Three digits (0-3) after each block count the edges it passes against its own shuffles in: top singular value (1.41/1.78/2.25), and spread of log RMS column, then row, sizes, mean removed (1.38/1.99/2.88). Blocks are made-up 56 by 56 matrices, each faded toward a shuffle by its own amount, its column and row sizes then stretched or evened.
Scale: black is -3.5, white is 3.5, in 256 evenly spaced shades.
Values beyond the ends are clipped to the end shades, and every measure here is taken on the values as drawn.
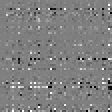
2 2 3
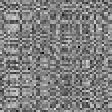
3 2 0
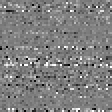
0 0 3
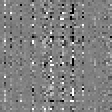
1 3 2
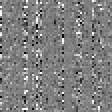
1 3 0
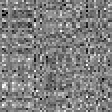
3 2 0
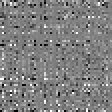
1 3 3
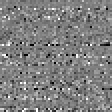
0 0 3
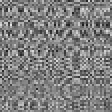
3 0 3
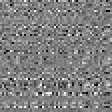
3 0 3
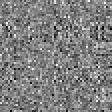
2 1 1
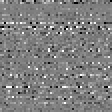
1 0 3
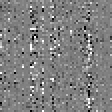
0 3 1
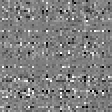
1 2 3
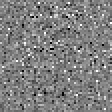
0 1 1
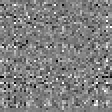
2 1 2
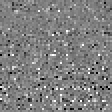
0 0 2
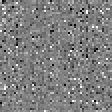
1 2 1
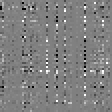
2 3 2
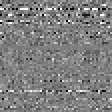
2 0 3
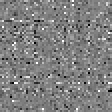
1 1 2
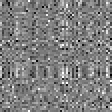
3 2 1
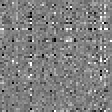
2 2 2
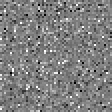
0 1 1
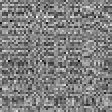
3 0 2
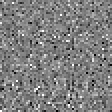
1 1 1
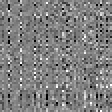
3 3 1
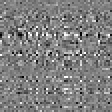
3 1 3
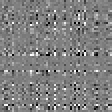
3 3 3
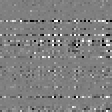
3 1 3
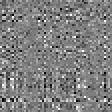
3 2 2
